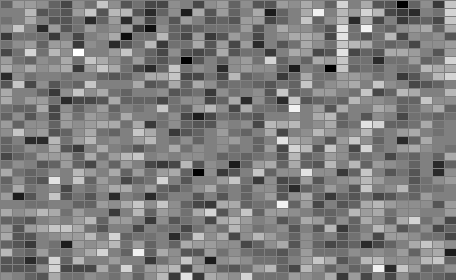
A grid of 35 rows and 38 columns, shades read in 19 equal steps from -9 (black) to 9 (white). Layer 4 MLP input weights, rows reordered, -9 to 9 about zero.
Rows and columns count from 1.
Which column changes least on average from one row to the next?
29
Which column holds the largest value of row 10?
38
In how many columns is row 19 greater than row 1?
20
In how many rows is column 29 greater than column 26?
14
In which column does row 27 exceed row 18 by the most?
4
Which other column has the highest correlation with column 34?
35
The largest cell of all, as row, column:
7, 7
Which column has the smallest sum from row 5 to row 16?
16
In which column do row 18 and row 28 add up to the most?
8
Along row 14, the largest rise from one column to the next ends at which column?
25
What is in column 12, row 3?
1
